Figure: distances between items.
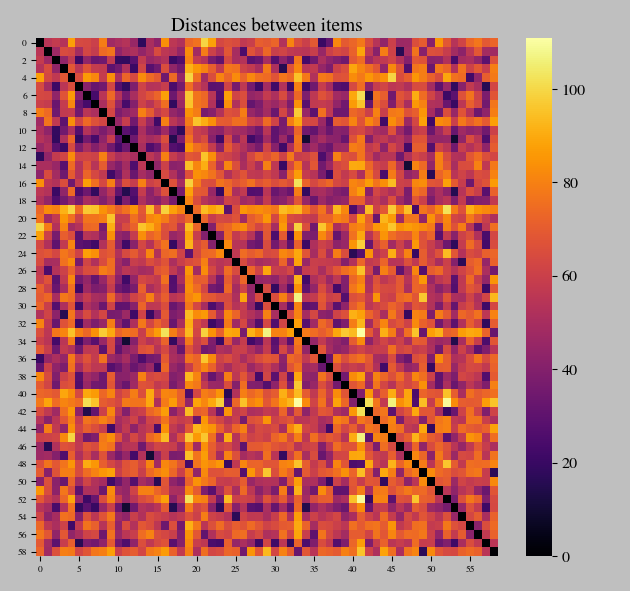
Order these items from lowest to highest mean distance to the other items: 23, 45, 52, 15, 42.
23, 15, 42, 52, 45
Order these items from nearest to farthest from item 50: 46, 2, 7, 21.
2, 7, 46, 21
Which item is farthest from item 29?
33
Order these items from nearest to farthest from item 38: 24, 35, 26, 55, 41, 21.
35, 21, 55, 26, 24, 41
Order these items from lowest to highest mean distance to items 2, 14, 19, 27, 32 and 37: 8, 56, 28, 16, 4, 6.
28, 8, 6, 56, 16, 4
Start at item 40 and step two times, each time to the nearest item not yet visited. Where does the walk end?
48
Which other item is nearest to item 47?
14
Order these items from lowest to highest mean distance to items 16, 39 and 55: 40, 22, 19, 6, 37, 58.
22, 37, 6, 40, 58, 19
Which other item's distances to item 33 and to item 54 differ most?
25
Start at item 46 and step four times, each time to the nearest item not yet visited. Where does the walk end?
58
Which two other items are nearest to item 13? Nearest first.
0, 36
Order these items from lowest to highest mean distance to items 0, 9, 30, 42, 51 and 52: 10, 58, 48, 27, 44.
10, 27, 44, 58, 48
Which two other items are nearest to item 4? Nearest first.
55, 16
